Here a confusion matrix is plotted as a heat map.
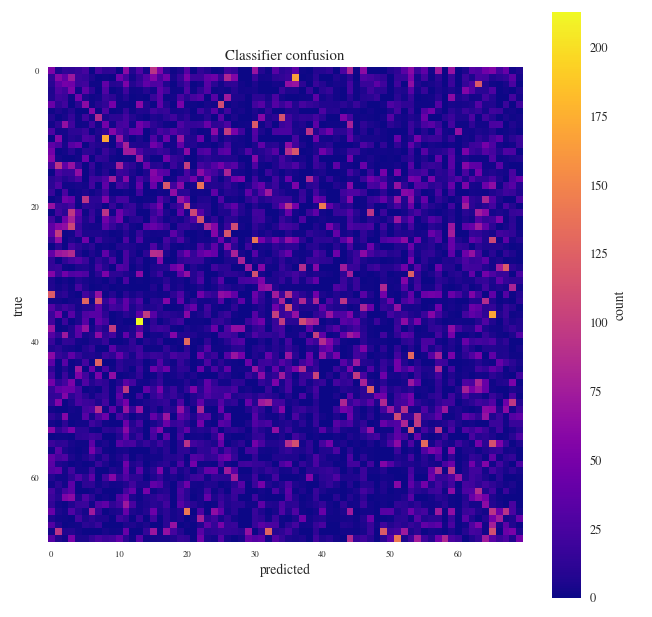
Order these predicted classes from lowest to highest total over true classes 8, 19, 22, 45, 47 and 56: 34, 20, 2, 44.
20, 34, 44, 2
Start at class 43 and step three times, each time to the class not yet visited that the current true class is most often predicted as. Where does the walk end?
5
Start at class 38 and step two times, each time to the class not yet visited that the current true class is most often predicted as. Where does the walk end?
26
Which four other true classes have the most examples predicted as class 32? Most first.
68, 49, 18, 42
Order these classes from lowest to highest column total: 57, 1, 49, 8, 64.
49, 8, 1, 64, 57
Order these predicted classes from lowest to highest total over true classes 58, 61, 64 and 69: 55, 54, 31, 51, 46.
46, 55, 54, 31, 51
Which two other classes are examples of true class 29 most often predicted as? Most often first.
67, 37
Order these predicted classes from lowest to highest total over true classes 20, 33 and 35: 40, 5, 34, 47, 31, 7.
31, 5, 47, 34, 7, 40
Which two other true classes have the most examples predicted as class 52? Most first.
50, 68
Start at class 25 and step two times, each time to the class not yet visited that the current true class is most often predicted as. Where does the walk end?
53
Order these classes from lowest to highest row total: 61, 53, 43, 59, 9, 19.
61, 43, 59, 9, 53, 19
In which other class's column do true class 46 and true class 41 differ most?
63
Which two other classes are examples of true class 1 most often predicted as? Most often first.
36, 26
